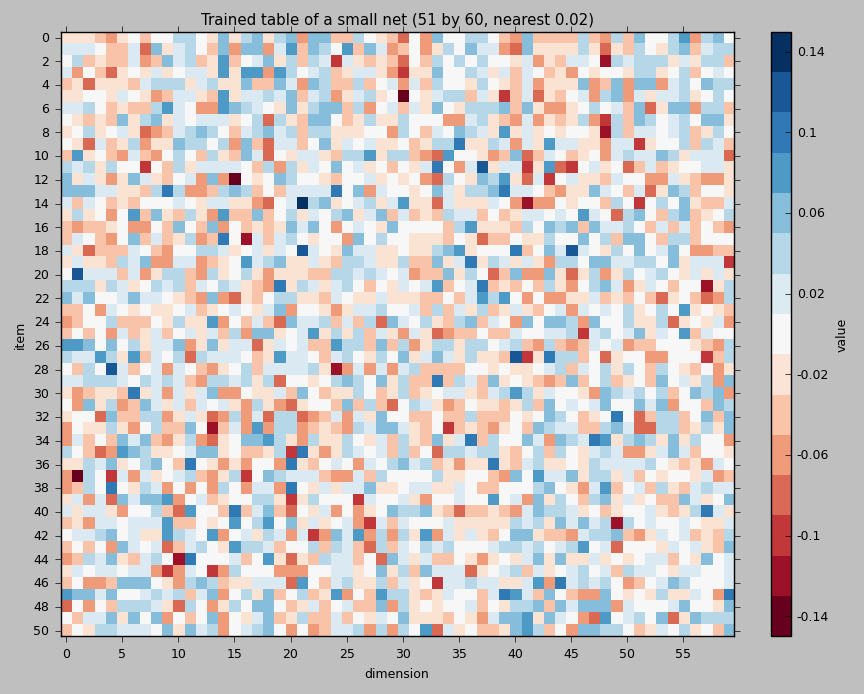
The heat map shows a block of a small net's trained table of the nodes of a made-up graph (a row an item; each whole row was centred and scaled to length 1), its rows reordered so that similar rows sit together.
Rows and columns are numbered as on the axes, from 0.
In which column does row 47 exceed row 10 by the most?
59
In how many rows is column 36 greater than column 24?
26
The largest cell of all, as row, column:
14, 21
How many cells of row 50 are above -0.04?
46
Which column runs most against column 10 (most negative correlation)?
42
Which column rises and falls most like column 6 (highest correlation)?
34
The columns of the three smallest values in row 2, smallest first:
48, 24, 30
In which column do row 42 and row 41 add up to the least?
27
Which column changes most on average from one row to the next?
33
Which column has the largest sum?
55
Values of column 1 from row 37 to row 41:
-0.14 -0.04 0.02 -0.02 -0.02
